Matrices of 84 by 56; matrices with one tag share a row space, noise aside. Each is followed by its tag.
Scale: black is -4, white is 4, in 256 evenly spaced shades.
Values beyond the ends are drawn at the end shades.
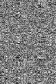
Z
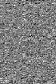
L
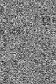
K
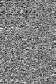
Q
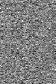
Q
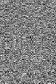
L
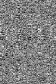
Z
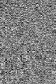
Q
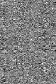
K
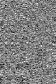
Q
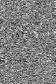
Q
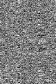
Z
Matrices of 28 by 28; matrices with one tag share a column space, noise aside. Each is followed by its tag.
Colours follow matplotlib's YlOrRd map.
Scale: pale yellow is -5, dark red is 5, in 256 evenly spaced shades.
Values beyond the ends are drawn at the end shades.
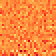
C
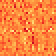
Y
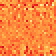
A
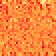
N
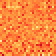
C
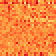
N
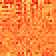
N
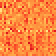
Y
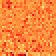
C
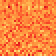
C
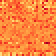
N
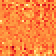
A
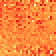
A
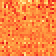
N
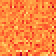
C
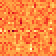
Y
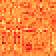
Y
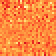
N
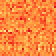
Y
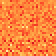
C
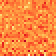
C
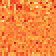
N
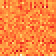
C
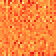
N
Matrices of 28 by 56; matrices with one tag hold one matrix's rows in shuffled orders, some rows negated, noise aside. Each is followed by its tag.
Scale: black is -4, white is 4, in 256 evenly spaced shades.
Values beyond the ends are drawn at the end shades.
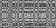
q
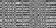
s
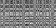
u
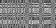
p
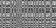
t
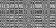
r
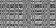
r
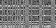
p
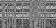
s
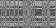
r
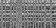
t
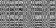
r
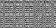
u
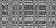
q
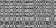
u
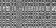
t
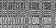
p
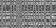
t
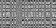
t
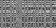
t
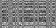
q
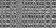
t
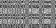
p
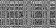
r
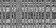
t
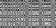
p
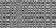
t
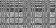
r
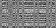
q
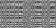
r
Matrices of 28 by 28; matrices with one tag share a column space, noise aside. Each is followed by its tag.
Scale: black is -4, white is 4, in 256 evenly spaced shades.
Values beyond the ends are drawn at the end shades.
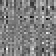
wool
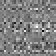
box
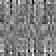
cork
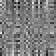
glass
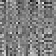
glass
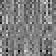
cork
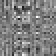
wool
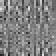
wool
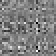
box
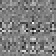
box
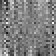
glass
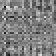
wool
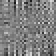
glass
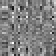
wool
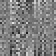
glass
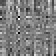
wool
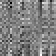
glass
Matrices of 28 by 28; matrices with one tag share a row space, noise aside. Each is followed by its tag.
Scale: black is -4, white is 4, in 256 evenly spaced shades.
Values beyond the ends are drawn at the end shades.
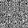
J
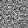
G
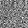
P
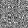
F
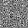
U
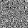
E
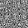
J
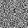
P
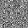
U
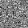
G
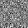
U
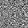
P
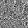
P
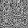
U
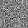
U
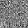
J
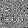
E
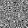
J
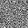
J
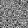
G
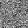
G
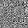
P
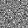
J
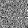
E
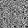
P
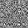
J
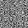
P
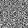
P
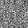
P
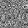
F
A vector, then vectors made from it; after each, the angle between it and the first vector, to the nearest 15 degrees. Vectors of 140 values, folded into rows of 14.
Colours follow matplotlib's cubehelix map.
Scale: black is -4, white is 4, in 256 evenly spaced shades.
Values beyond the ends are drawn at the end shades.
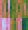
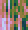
30 degrees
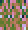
105 degrees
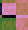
105 degrees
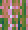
105 degrees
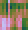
30 degrees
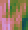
30 degrees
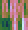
150 degrees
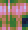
60 degrees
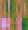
15 degrees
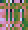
60 degrees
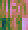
165 degrees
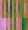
30 degrees
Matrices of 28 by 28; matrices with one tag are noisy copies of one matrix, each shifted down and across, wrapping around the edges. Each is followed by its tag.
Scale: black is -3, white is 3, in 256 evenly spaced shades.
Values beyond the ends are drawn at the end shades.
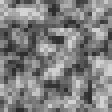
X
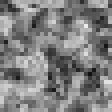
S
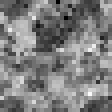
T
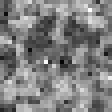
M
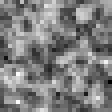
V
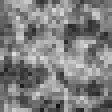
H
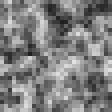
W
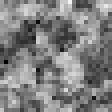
T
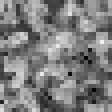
W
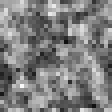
W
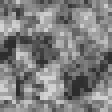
T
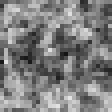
M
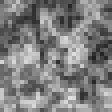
T
